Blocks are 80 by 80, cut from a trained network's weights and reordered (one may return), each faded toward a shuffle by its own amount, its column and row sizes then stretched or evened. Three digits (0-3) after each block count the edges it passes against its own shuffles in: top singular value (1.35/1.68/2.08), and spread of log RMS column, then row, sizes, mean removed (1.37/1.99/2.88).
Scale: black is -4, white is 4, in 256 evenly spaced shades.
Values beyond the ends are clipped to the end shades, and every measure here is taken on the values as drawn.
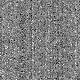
1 1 0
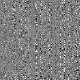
0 3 1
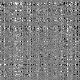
3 2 3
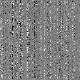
2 3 1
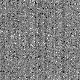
1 0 1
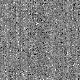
1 1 1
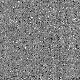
0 0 1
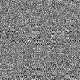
2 1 2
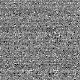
1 1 1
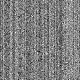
3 0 0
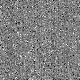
0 0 0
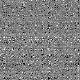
1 2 2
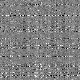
2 0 3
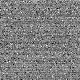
1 0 1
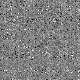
0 0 2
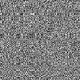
3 1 2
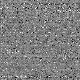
0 0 2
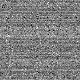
2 1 0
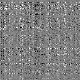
2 2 3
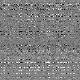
2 2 3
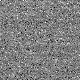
0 0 0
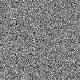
1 1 0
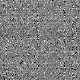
1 2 0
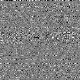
0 1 3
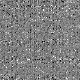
1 1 2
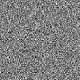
2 1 1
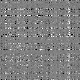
2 2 3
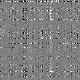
2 2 3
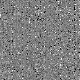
0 2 1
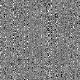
0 3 0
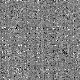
1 1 2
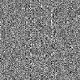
1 2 0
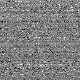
1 0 2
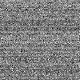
2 0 1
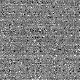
1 1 1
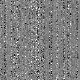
1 3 0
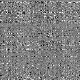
1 0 3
